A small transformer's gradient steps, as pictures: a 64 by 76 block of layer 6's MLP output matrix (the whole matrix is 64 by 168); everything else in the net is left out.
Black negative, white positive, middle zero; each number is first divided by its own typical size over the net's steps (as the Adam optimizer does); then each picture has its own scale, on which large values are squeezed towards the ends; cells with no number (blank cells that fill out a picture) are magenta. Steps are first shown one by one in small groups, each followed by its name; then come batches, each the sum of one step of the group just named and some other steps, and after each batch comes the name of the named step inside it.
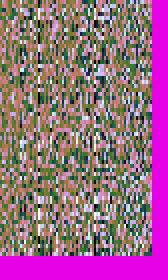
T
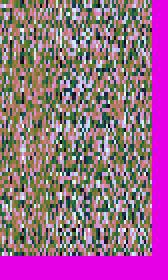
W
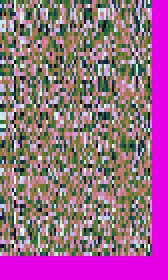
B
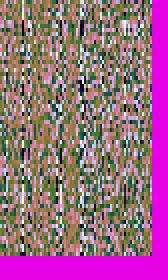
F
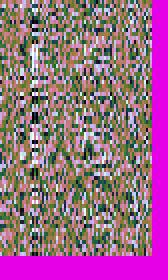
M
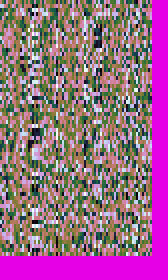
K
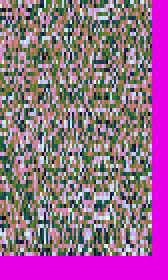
T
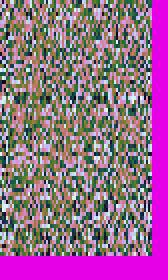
W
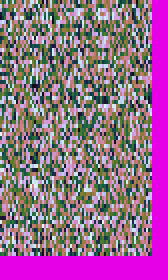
B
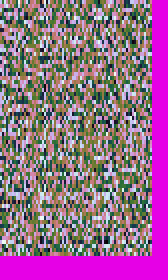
W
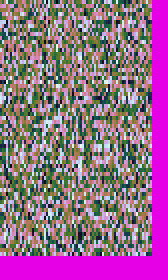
K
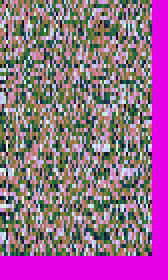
F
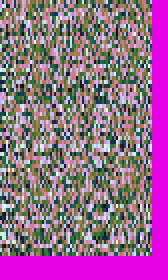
F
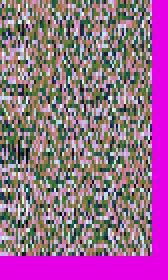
F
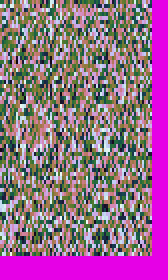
W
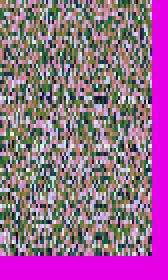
K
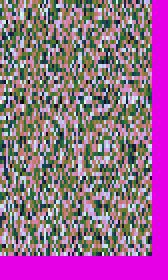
B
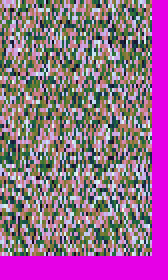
W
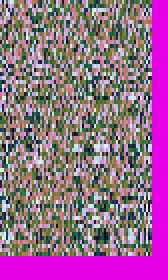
M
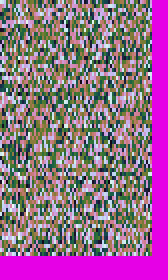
T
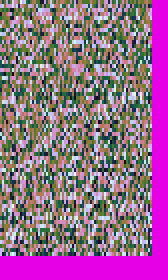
T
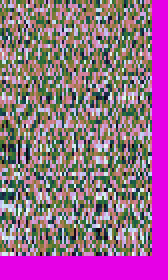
W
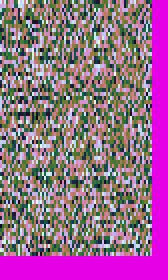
M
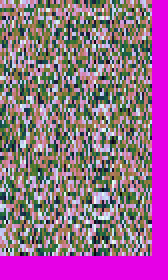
T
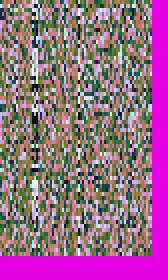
M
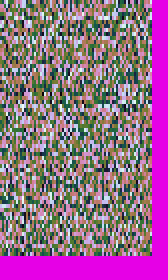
F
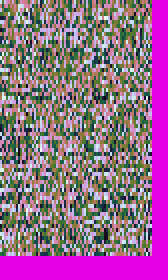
M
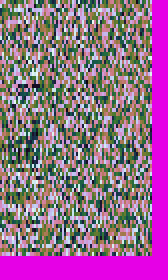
K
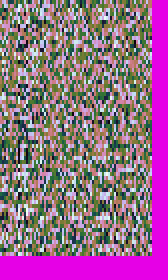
M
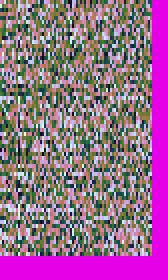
K
